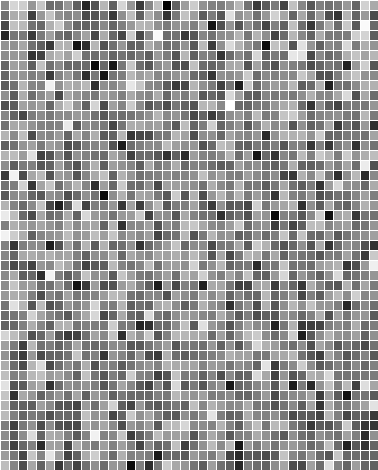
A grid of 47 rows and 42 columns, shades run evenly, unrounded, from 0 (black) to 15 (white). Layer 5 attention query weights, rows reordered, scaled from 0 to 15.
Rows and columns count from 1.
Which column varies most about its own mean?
41
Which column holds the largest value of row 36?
9
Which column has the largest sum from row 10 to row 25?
26
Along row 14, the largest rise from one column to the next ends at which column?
31
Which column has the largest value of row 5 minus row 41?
34
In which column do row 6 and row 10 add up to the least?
25
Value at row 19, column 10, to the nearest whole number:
8
